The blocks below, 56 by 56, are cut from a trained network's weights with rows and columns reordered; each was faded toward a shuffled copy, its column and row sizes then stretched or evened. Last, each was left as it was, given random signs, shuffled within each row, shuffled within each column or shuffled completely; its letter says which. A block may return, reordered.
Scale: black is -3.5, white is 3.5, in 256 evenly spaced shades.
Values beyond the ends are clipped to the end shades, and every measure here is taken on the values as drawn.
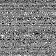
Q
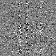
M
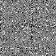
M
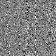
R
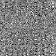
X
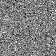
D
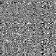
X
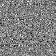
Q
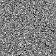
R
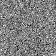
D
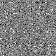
Q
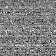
Q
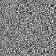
X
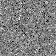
D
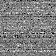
Q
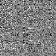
X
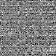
X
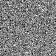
D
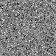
D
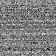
Q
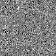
M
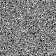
D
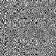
X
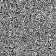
R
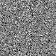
R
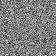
D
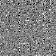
M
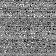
Q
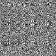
X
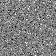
D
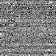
X
